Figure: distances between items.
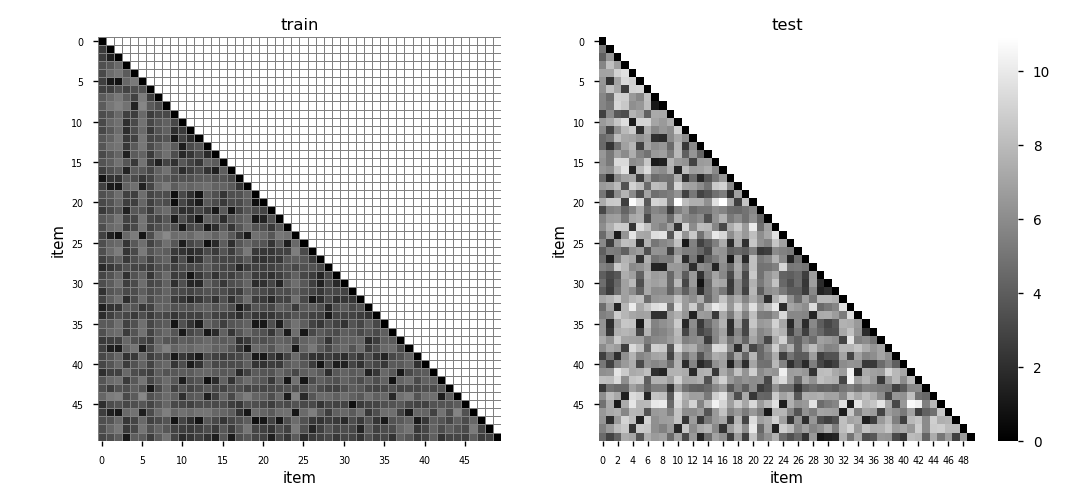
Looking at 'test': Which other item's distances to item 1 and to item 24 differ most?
45
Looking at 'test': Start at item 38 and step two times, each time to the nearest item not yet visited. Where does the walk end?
20
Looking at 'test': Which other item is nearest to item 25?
11
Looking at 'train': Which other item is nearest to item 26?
32
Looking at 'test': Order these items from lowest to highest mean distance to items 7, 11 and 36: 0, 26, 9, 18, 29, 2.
29, 26, 0, 9, 18, 2
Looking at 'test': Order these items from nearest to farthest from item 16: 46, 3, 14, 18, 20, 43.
43, 14, 46, 18, 3, 20
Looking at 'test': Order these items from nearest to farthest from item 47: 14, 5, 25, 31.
5, 25, 31, 14
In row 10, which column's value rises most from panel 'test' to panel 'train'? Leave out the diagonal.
4
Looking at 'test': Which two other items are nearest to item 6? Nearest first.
44, 3
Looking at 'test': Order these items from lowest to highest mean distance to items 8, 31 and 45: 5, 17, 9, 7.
17, 9, 7, 5
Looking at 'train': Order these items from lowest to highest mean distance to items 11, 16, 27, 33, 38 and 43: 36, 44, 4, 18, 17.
17, 18, 36, 4, 44
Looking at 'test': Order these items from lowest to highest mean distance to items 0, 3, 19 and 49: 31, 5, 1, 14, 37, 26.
31, 26, 1, 14, 5, 37
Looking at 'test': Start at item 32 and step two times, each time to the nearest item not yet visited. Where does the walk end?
22
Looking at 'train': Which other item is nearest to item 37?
41
